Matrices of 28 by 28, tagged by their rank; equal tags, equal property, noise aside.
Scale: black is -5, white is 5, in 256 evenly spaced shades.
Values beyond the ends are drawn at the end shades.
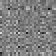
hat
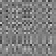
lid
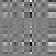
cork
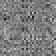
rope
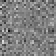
rope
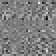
hat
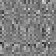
rope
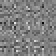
hat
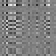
cork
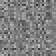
rope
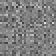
rope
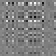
cork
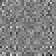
hat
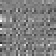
hat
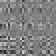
lid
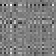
cork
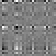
cork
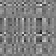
cork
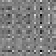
cork
